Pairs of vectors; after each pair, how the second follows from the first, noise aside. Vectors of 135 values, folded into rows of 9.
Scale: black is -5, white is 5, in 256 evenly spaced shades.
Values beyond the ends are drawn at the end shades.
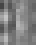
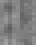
wrapped around, negated, shrunk.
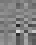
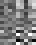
wrapped around, negated, scaled up.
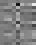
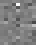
negated, partly zeroed.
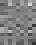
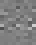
negated, partly zeroed.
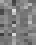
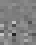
negated, partly zeroed.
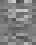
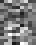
reversed, scaled up.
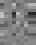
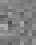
wrapped around, negated, shrunk.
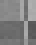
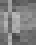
wrapped around.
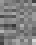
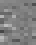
negated, partly zeroed.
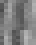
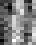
reversed, negated, scaled up.
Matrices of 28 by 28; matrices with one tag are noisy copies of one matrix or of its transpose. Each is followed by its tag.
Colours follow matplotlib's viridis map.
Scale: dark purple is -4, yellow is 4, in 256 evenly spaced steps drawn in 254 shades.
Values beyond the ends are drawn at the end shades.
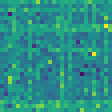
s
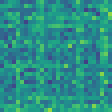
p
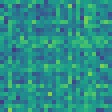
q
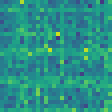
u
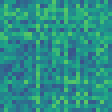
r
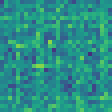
p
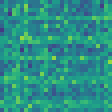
p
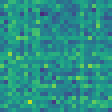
r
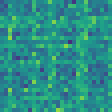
u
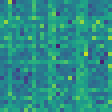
u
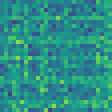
p
